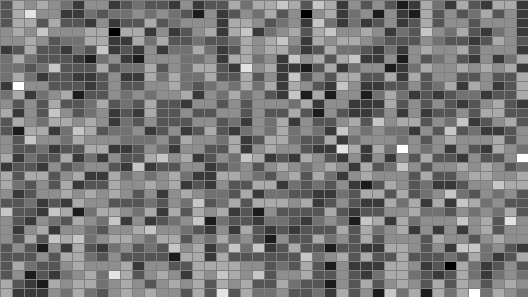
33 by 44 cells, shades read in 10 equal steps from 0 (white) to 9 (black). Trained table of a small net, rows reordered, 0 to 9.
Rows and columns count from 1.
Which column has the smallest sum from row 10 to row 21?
44
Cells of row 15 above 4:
28
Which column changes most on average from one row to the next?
39
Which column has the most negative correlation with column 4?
35
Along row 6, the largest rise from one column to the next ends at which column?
10
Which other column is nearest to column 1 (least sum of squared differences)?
6
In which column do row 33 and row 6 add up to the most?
32
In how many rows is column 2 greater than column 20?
15
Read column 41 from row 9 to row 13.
4 4 7 4 3
